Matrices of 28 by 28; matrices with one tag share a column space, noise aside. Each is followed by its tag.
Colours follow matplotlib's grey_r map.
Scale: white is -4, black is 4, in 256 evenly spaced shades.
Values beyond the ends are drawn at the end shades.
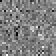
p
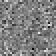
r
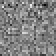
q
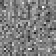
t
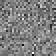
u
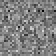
p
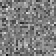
r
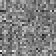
p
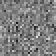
p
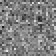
u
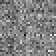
p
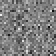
p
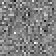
u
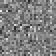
p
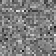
p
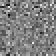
q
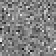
u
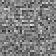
u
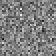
u
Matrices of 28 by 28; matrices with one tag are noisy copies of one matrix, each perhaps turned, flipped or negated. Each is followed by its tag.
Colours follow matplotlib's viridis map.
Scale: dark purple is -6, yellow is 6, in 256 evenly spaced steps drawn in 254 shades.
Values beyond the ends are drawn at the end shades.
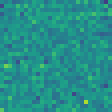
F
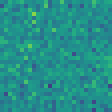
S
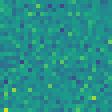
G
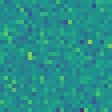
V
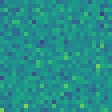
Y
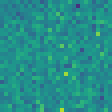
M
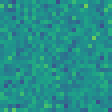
F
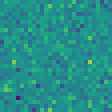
G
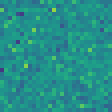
G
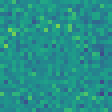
S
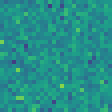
G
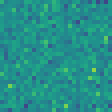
F
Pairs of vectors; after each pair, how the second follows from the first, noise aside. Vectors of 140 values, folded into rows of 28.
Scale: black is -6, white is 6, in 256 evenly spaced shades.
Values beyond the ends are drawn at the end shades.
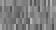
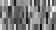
scaled up.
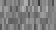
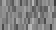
reversed.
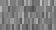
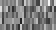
scaled up.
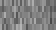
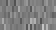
wrapped around, partly zeroed.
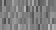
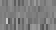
wrapped around, partly zeroed.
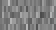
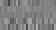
negated, partly zeroed.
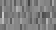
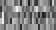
scaled up.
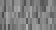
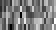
wrapped around, negated, scaled up.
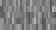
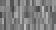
reversed.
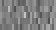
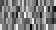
wrapped around, negated, scaled up.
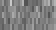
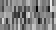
wrapped around, negated, scaled up.
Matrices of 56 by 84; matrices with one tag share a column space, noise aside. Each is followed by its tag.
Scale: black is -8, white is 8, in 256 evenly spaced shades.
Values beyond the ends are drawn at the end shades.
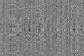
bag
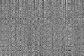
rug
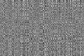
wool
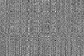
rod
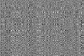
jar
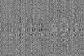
bag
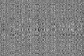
bag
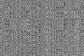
jar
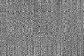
rod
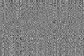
wool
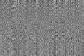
wool
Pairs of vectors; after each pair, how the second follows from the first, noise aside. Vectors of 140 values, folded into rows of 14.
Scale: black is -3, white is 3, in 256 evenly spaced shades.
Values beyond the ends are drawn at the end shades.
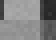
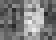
wrapped around, negated.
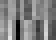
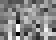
sign-scrambled.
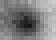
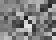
sign-scrambled.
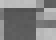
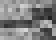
wrapped around, negated.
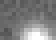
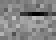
wrapped around, negated, partly zeroed.
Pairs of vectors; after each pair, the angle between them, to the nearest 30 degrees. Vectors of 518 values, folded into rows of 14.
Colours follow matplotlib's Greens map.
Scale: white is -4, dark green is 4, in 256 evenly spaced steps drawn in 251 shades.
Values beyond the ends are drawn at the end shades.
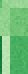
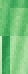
150 degrees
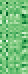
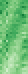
60 degrees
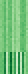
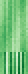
30 degrees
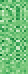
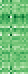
90 degrees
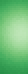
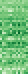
120 degrees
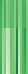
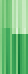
120 degrees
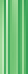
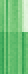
120 degrees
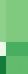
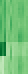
150 degrees
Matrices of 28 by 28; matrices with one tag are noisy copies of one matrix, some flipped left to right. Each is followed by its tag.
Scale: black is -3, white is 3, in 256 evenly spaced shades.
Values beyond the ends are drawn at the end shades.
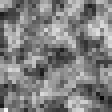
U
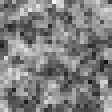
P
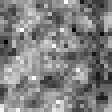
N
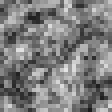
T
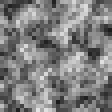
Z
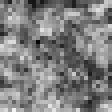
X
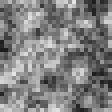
N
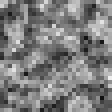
U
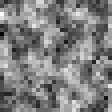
Z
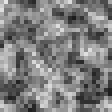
T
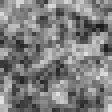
P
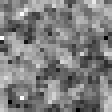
P
